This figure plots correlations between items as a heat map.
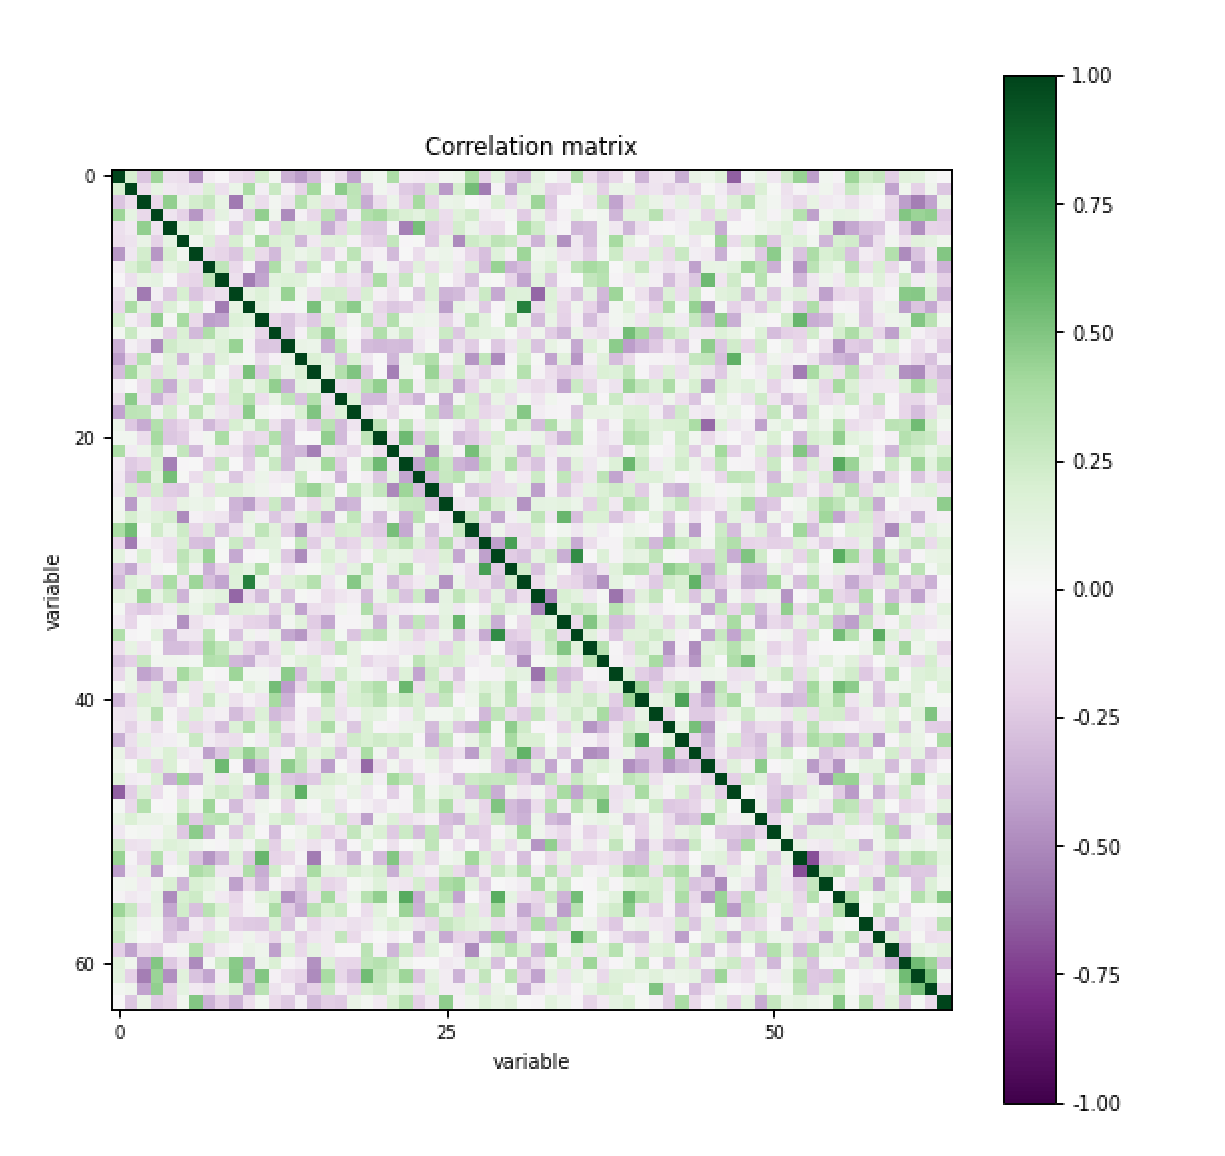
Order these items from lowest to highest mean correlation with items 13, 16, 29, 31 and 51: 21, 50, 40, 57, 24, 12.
57, 21, 40, 12, 50, 24
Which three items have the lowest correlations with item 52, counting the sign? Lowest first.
53, 15, 7
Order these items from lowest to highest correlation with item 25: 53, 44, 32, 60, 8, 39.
44, 60, 8, 32, 53, 39
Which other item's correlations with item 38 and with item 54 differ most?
32
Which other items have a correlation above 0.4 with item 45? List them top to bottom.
8, 13, 49
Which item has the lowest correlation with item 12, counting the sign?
59
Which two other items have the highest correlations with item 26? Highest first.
34, 54
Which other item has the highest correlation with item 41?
62
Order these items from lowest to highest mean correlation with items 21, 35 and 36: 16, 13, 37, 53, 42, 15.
15, 13, 42, 53, 16, 37
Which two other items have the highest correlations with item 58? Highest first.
35, 29
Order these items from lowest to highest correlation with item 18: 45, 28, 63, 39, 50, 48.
28, 45, 48, 63, 39, 50
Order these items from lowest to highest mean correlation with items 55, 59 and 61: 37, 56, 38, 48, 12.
12, 37, 48, 56, 38
